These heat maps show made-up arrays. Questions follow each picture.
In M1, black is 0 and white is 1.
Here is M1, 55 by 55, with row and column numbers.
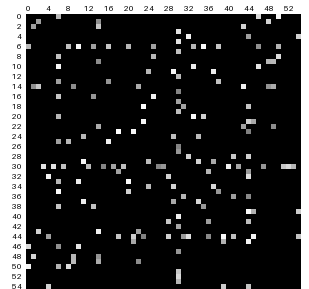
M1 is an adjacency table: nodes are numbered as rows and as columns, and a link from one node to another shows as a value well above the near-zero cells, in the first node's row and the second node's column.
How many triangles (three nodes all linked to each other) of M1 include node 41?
2
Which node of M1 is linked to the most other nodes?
node 30
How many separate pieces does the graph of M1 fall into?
5
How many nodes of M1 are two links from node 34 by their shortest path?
1
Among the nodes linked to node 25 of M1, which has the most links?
node 6
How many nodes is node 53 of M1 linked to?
1
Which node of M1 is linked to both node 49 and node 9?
node 14
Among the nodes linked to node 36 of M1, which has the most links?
node 44
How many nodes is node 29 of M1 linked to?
4
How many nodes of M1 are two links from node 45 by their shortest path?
9
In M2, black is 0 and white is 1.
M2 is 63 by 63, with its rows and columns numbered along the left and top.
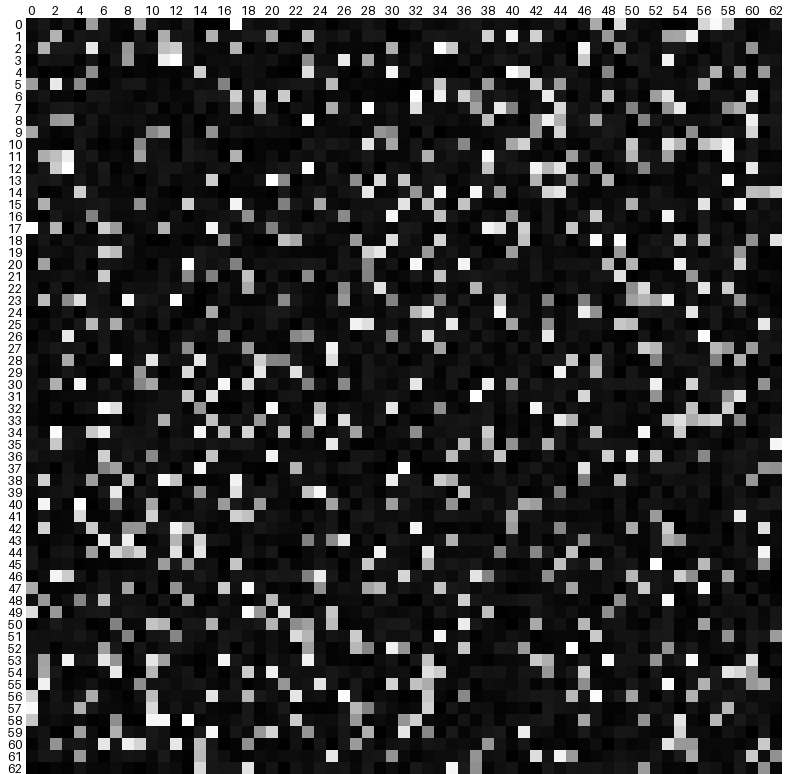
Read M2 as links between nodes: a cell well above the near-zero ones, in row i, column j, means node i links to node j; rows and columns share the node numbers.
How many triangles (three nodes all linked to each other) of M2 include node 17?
4
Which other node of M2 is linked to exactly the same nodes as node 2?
node 38
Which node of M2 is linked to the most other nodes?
node 23
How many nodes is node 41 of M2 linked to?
7
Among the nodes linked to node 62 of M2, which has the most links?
node 18
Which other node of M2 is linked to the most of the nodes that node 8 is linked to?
node 12
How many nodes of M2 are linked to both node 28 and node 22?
0
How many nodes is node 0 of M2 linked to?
8
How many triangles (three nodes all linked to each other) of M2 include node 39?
3
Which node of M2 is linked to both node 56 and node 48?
node 36
